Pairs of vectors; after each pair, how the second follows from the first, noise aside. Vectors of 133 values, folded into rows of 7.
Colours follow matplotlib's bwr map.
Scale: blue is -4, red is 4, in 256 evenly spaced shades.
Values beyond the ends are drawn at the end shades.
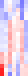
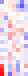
partly zeroed.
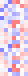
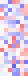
sign-scrambled.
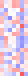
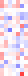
partly zeroed.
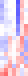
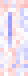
wrapped around, shrunk.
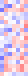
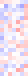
reversed, negated, shrunk.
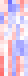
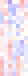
shrunk.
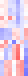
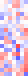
sign-scrambled.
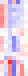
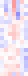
reversed, negated, shrunk.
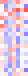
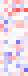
partly zeroed.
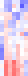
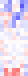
partly zeroed.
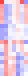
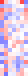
sign-scrambled.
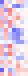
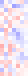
shrunk.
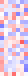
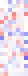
partly zeroed.
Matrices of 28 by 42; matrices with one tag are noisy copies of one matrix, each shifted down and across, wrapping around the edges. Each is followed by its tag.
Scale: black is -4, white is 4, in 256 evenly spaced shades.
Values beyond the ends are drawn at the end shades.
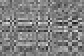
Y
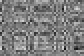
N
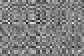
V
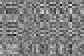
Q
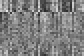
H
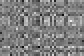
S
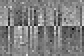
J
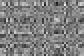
N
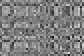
S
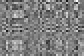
Q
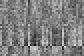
H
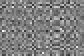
V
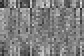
H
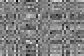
N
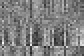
H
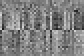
H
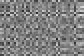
V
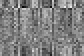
H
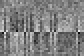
J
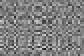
V
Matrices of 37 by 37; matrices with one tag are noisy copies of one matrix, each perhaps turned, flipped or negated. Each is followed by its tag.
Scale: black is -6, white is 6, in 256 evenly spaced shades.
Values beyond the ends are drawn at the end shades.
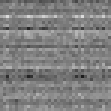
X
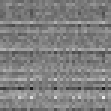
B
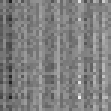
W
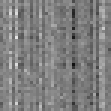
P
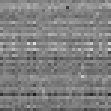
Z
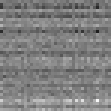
W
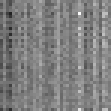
W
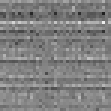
B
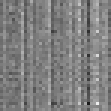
B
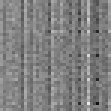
B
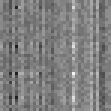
P
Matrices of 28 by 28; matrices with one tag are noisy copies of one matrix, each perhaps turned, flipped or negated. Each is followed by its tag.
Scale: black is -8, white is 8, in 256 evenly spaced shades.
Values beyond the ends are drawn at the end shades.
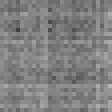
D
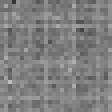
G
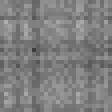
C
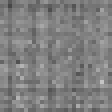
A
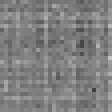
G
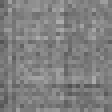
D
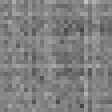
G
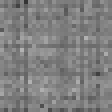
G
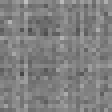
G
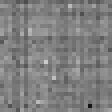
G
